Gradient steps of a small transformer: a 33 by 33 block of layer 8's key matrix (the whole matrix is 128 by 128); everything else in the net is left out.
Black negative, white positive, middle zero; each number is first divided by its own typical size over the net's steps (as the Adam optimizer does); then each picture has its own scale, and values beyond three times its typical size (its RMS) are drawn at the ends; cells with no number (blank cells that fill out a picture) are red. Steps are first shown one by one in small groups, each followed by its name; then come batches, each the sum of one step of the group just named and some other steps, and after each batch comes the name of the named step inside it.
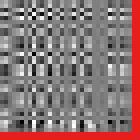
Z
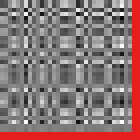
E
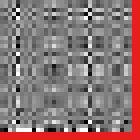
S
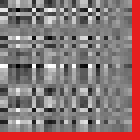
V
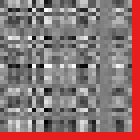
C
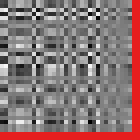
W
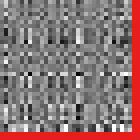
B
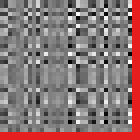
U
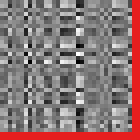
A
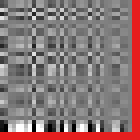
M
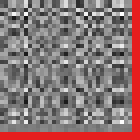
E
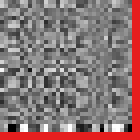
A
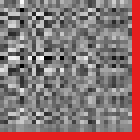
W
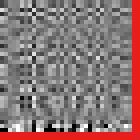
M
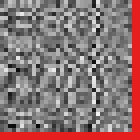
W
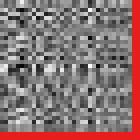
V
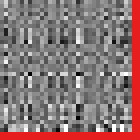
B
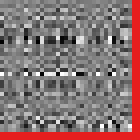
B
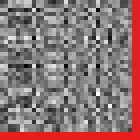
V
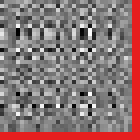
W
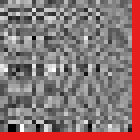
V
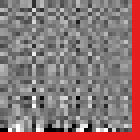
M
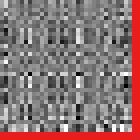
B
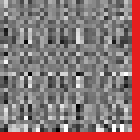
B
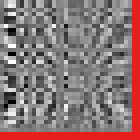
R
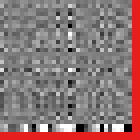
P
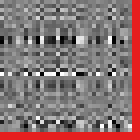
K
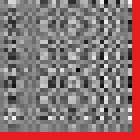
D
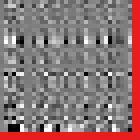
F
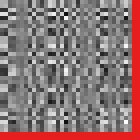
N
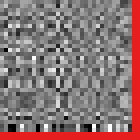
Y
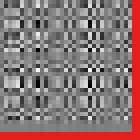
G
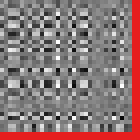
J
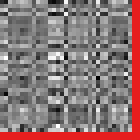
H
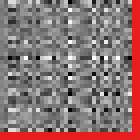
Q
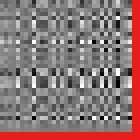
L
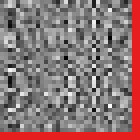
F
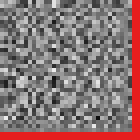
D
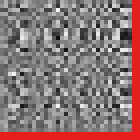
N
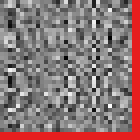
F
